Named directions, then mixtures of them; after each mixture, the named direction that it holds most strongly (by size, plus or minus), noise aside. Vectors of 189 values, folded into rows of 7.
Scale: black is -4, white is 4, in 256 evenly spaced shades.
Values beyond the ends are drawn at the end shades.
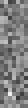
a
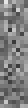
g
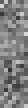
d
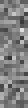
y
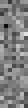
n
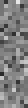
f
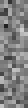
n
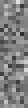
f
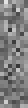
g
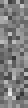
a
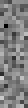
n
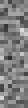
y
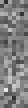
d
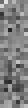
d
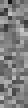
y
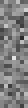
y
